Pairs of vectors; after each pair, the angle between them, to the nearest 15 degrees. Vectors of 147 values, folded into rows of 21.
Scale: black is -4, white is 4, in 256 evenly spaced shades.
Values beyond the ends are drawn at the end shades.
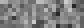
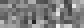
150 degrees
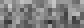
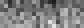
120 degrees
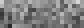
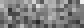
75 degrees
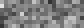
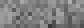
120 degrees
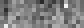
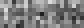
120 degrees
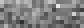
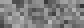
105 degrees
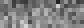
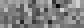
120 degrees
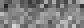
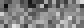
15 degrees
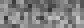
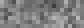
45 degrees
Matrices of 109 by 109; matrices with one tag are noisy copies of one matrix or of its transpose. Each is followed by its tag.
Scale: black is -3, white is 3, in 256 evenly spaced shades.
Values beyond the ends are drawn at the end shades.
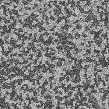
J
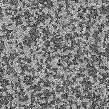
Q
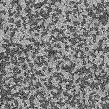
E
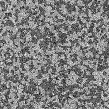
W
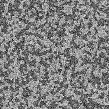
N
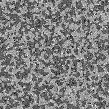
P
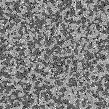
P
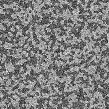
N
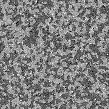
Q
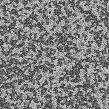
J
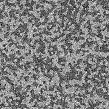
J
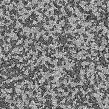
J
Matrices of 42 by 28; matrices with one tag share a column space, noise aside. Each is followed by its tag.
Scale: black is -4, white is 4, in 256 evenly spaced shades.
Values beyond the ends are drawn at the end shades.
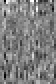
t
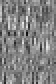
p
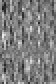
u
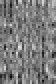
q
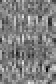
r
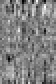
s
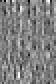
t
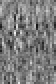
p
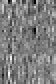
s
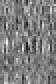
p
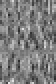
u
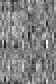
u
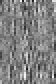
t
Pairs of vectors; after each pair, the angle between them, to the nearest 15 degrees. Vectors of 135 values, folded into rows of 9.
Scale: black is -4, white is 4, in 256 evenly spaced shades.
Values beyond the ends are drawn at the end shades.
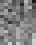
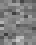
75 degrees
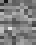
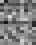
45 degrees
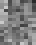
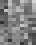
165 degrees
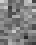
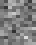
135 degrees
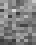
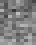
165 degrees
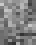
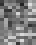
150 degrees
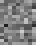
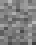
120 degrees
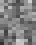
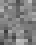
15 degrees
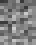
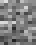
150 degrees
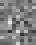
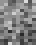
60 degrees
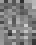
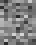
90 degrees
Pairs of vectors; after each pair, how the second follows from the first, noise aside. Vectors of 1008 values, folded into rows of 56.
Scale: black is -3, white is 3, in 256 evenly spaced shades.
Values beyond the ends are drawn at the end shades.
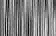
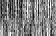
reversed, negated.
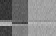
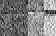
reversed, negated.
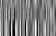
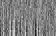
negated, shrunk.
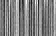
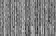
wrapped around, shrunk.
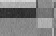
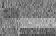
reversed, negated, shrunk.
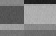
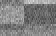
negated, shrunk.
